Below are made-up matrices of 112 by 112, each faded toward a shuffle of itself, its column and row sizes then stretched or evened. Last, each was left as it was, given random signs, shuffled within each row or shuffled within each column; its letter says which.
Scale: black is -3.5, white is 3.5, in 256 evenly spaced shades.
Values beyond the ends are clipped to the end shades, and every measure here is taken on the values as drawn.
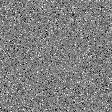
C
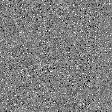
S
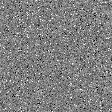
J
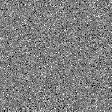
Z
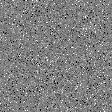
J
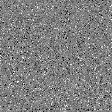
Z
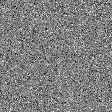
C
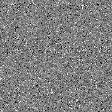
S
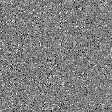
Z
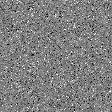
J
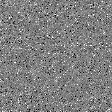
S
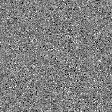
Z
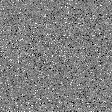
C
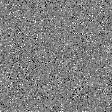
S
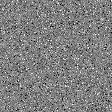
C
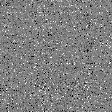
S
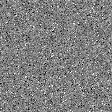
J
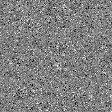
S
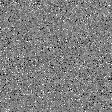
C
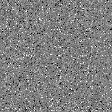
Z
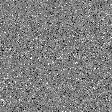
C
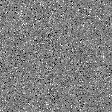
J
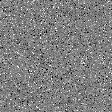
J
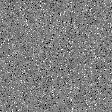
J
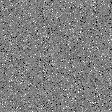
J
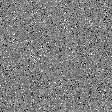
J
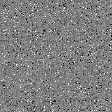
Z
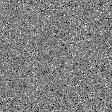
C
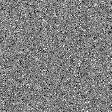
J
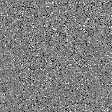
S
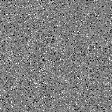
Z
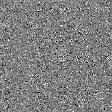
Z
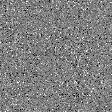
S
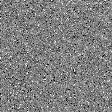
J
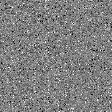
S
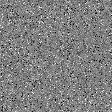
J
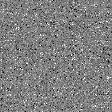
Z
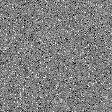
J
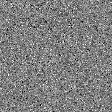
C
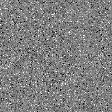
Z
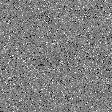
C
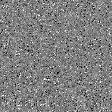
Z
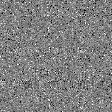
Z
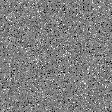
J
